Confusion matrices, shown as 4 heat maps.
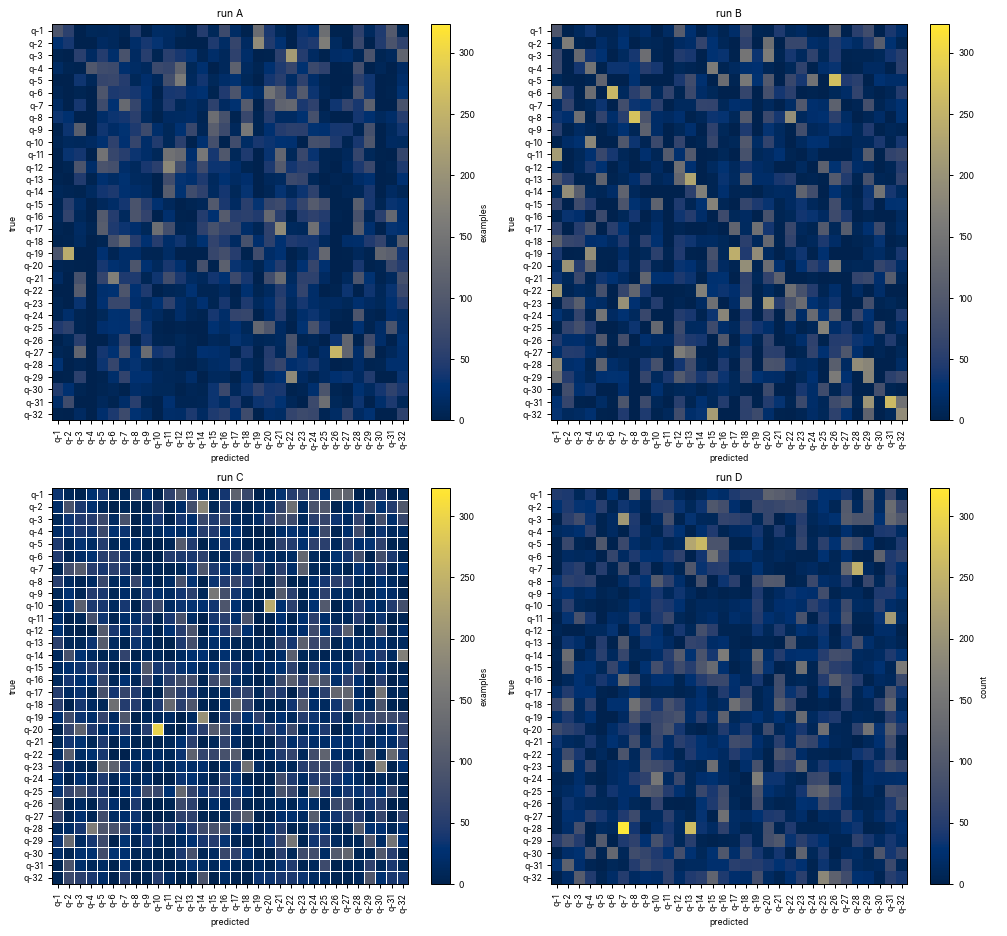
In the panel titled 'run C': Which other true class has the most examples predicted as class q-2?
q-29
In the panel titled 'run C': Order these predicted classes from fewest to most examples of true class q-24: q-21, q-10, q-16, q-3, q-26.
q-10, q-3, q-26, q-16, q-21
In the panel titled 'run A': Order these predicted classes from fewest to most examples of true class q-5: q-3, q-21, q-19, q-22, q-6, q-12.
q-19, q-22, q-3, q-21, q-6, q-12
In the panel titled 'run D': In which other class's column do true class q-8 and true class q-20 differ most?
q-25
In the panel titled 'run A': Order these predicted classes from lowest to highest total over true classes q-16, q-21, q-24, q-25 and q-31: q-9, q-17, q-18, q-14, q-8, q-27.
q-27, q-14, q-9, q-18, q-17, q-8
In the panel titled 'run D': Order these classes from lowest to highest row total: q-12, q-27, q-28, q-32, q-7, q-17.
q-12, q-17, q-27, q-7, q-28, q-32
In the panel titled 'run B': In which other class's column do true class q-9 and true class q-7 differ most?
q-26
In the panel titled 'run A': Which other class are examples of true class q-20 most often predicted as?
q-16
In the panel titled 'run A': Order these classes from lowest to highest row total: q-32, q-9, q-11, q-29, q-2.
q-29, q-32, q-2, q-9, q-11
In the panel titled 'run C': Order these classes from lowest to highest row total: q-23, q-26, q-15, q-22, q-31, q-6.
q-31, q-26, q-15, q-6, q-23, q-22
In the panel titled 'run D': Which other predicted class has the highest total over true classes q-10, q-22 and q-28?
q-7
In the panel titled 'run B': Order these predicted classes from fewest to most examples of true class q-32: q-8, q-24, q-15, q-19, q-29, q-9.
q-8, q-24, q-9, q-19, q-29, q-15
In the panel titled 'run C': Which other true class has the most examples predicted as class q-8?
q-1
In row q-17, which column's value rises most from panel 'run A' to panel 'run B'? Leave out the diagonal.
q-19
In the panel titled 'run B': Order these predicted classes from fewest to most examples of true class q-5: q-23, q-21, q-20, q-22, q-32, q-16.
q-21, q-32, q-23, q-22, q-20, q-16
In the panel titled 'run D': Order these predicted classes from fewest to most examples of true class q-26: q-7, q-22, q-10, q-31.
q-22, q-7, q-31, q-10
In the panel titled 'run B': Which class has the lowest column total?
q-11
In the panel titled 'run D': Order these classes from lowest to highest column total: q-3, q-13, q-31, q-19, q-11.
q-3, q-13, q-11, q-19, q-31
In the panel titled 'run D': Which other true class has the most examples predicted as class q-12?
q-14
